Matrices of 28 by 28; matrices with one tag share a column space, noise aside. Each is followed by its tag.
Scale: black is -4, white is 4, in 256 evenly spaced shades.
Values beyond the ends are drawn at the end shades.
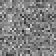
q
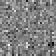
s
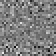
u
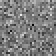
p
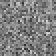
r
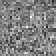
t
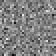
q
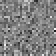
s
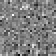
s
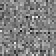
s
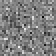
t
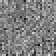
s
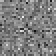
s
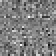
s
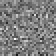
q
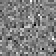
t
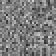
p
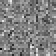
r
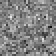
t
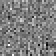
s
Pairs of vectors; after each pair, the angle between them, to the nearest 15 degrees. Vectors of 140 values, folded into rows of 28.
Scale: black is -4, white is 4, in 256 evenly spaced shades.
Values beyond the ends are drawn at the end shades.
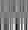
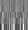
30 degrees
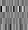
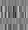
60 degrees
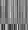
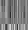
165 degrees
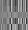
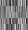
45 degrees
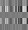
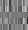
45 degrees
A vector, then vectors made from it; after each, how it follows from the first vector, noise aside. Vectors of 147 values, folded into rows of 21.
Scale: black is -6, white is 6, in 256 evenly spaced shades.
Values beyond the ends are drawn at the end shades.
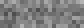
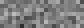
sign-scrambled.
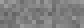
shrunk.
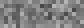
wrapped around, negated.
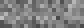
reversed, negated.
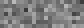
sign-scrambled.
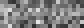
negated, scaled up.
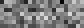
reversed, negated, scaled up.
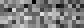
wrapped around, negated, scaled up.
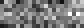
reversed, negated, scaled up.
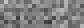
wrapped around, negated.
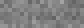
reversed, shrunk.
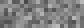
sign-scrambled.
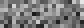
wrapped around, negated, scaled up.
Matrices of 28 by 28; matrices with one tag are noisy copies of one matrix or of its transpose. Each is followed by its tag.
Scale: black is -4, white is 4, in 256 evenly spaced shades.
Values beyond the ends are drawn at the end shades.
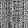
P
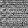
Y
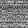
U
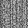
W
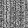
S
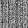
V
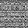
W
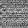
Y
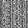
W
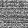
V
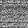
U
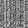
S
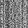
U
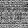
P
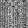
Y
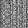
W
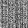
V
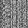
W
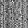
U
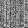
S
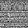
W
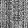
P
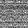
U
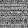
S
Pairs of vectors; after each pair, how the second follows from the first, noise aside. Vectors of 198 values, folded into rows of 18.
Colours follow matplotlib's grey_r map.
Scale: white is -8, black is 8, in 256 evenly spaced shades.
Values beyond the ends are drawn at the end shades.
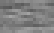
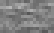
negated.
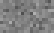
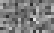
wrapped around, scaled up.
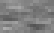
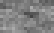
wrapped around.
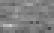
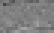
reversed, partly zeroed.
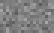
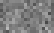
sign-scrambled.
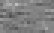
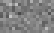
sign-scrambled.
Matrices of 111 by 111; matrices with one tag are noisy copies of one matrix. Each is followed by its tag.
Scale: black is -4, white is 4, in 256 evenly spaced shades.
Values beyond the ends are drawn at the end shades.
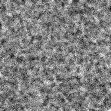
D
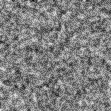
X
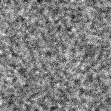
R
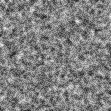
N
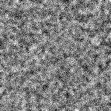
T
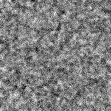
X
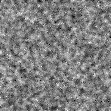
R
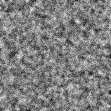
N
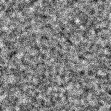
N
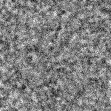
X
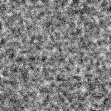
D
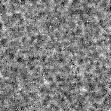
D
